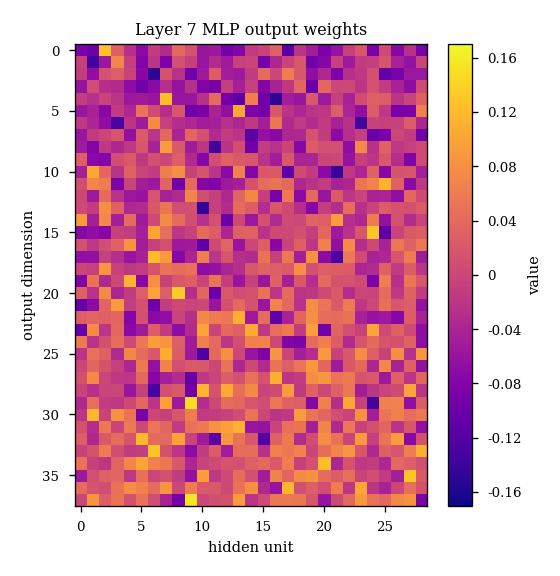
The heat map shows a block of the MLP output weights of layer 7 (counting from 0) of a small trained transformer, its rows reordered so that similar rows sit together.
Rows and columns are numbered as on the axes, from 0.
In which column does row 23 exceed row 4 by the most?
16
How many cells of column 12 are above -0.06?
33
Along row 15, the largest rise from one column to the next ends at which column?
6
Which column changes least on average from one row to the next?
22
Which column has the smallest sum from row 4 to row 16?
10
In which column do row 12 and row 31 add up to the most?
13
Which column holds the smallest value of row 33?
9
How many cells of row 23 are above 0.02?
13
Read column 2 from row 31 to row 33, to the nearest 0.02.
0.06 0.02 0.06
